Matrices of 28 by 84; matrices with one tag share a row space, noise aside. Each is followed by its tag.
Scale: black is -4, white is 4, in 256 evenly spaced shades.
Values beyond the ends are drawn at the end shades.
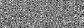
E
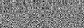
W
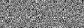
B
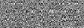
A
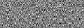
B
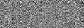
E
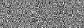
B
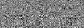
A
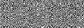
W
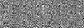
W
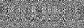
B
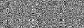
B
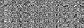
E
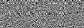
B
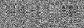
A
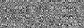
A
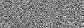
E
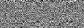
A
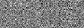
A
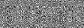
B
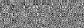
W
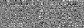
A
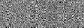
B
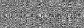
A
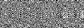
E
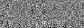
B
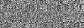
E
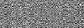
E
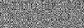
W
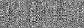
B
